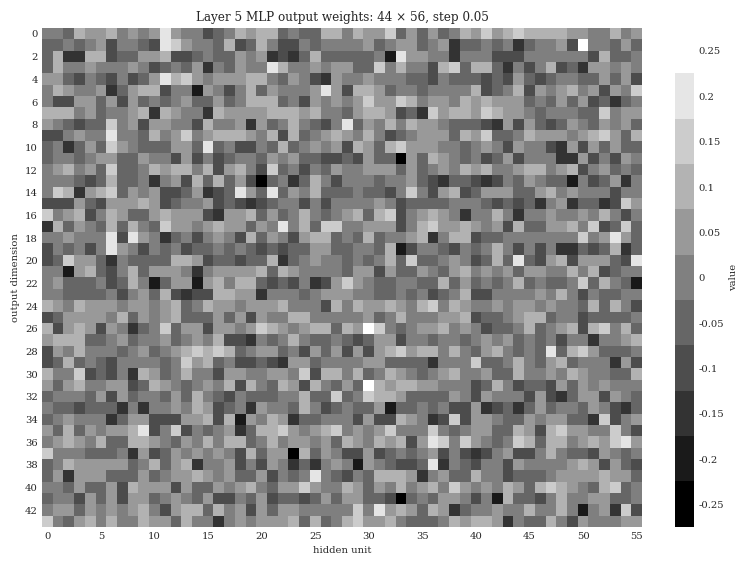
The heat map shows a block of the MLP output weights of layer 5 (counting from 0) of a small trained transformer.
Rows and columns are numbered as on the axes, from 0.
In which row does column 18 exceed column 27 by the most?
14
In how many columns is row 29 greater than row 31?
15
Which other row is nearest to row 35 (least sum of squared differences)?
24
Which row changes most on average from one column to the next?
17
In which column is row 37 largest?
0
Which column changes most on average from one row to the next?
33
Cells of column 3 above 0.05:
8
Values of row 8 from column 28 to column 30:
0.2 -0.05 0.05
